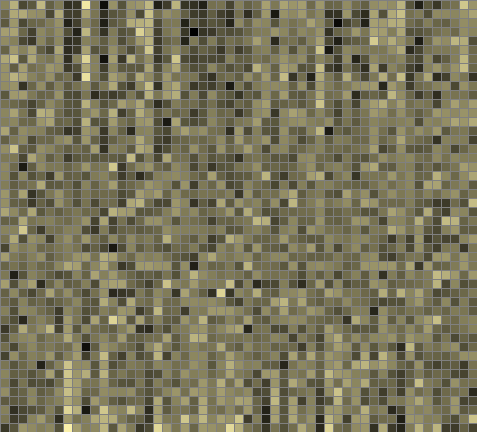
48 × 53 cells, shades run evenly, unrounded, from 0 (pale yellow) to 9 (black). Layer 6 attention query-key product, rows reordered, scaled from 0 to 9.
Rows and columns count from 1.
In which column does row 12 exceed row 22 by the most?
18
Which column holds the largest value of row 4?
22
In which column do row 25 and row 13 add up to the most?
31
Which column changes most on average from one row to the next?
13
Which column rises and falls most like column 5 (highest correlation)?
52
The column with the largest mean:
14
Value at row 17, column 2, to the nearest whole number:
2
